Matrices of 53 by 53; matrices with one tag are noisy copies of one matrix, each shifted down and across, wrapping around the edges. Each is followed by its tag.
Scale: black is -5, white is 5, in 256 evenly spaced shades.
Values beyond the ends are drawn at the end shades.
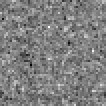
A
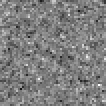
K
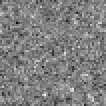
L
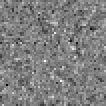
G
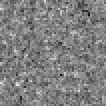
A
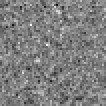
G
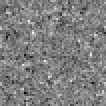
K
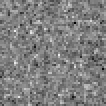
A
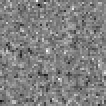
K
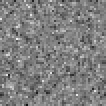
G
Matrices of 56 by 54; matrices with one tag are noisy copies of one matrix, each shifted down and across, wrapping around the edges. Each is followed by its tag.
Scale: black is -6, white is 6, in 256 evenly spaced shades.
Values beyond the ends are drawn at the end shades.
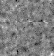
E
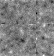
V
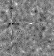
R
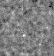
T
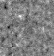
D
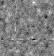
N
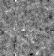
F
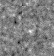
D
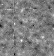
V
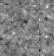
V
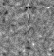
R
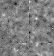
V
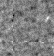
E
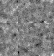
E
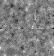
N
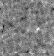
E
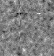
R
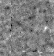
E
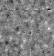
N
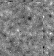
V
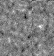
D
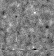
N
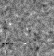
R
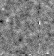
F
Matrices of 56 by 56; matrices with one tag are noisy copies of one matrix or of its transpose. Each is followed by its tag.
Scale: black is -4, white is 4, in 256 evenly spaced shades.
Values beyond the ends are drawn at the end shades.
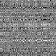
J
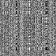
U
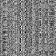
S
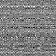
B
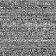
J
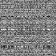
U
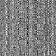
B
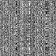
U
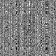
U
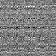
B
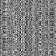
S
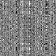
U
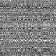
J
